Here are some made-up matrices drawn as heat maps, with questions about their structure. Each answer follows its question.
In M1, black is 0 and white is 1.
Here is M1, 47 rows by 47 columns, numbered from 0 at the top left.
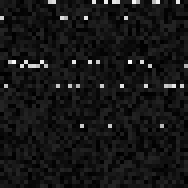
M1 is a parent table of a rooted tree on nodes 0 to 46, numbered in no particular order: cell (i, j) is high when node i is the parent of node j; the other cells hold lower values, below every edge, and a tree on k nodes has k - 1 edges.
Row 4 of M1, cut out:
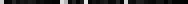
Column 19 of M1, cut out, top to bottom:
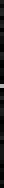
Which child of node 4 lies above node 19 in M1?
21
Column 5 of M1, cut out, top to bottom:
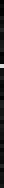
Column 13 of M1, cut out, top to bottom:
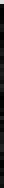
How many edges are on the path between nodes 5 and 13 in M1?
4
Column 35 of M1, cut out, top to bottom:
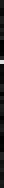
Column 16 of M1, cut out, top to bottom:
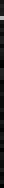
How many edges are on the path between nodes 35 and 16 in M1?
3
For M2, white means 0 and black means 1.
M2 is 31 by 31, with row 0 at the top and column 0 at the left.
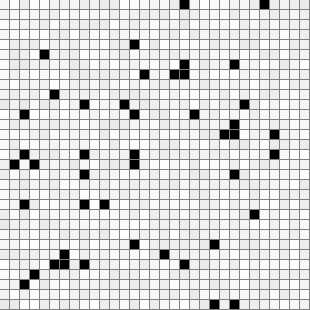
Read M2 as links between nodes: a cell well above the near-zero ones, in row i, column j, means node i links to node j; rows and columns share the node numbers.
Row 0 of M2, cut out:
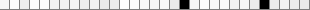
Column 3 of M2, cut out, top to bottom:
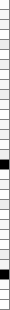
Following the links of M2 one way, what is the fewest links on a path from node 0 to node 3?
6
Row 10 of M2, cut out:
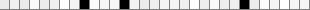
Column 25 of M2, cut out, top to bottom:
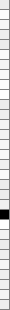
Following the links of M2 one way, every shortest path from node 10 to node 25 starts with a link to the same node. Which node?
node 24
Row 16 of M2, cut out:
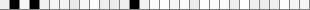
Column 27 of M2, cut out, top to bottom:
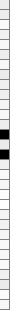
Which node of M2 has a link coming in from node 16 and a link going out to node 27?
node 13
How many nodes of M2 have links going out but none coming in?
8
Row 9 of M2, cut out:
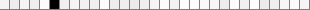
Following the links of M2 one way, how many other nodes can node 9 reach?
7
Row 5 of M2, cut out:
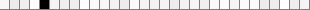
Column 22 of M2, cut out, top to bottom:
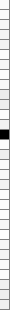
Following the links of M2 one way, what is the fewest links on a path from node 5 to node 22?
3
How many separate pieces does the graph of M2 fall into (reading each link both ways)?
2
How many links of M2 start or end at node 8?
5
